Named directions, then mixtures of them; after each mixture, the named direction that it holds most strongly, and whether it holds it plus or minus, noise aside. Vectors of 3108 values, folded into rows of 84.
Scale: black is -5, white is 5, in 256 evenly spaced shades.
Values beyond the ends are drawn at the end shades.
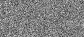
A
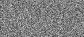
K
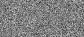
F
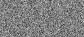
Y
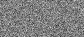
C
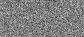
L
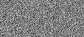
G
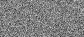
C, plus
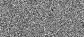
Y, plus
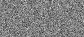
Y, plus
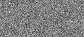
A, plus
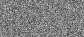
F, minus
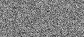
F, minus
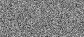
K, minus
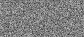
L, plus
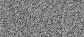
K, minus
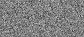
L, minus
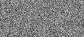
A, minus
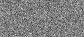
L, plus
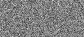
Y, plus
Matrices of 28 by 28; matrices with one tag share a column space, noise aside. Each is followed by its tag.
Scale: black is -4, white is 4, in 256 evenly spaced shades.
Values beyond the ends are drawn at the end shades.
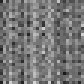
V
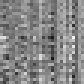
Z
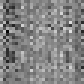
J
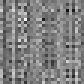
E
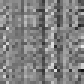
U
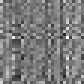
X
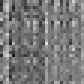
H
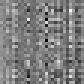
E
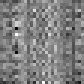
V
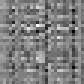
J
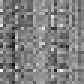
U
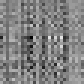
Z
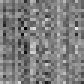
V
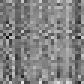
X
